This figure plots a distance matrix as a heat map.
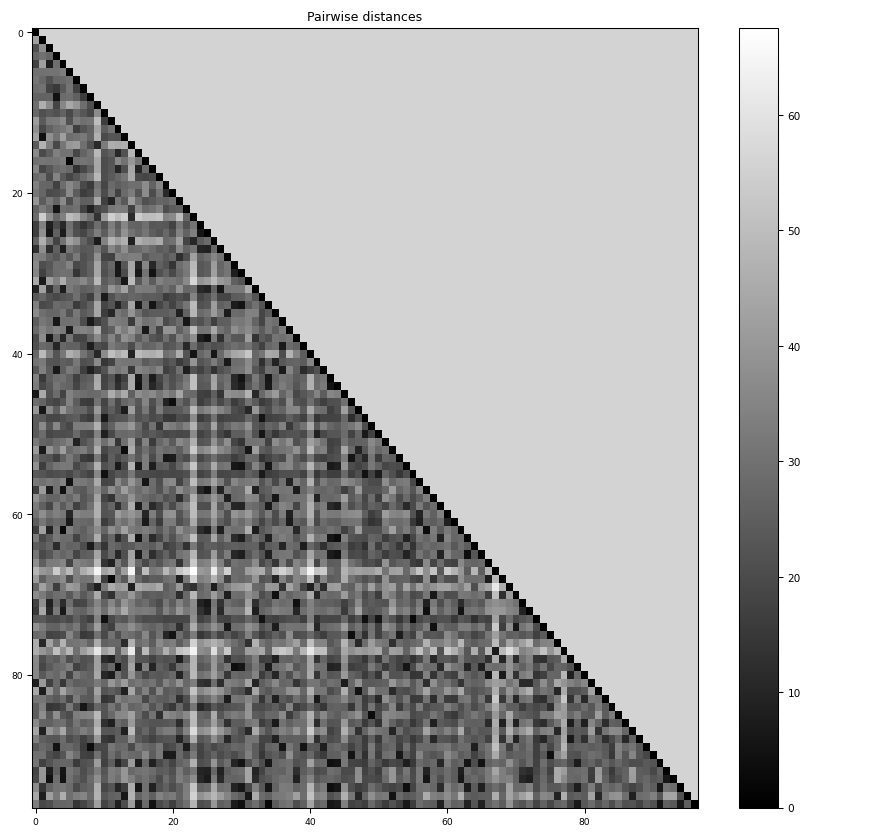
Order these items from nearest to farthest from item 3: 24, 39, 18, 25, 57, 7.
39, 7, 24, 25, 57, 18
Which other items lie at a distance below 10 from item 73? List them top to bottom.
10, 33, 48, 50, 55
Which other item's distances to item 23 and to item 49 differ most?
85
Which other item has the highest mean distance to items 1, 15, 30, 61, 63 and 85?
23
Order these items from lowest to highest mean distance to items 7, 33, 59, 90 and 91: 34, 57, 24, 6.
34, 24, 6, 57
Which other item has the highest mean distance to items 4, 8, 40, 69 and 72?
67
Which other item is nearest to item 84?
7
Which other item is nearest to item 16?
5
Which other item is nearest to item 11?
68
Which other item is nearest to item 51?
6
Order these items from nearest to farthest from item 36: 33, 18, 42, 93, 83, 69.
42, 69, 33, 83, 93, 18
